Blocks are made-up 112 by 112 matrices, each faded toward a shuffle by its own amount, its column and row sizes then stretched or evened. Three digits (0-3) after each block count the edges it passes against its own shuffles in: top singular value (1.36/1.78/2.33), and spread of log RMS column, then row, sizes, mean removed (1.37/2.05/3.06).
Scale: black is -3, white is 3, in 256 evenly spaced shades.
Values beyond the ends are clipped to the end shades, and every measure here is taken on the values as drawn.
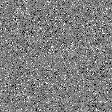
0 1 1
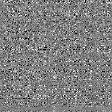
1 2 3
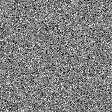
0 0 0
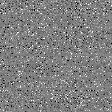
2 1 2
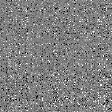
1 2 2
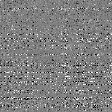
2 2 3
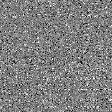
1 1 2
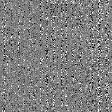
1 3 0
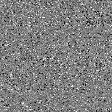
0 0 2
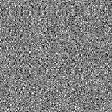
3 1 0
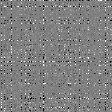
2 3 3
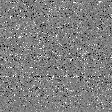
0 0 2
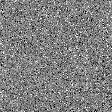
0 1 0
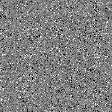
0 2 1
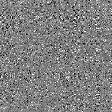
2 1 1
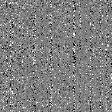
0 3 1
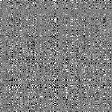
2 3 3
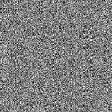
3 2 0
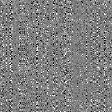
3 3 1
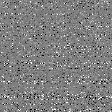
0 1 3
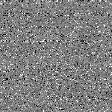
2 0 2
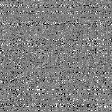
0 2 3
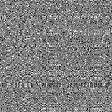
3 0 1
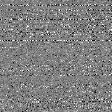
2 1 3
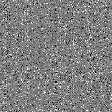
2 1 0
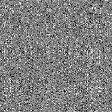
2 2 1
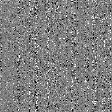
1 3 0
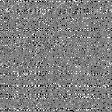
3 1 3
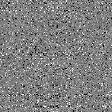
2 1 2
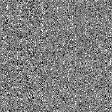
1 3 0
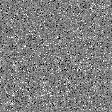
0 1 1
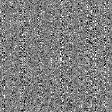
2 3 0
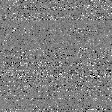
1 0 3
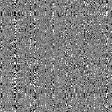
3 3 1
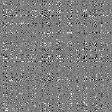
1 3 3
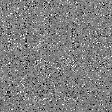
1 1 2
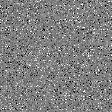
0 1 2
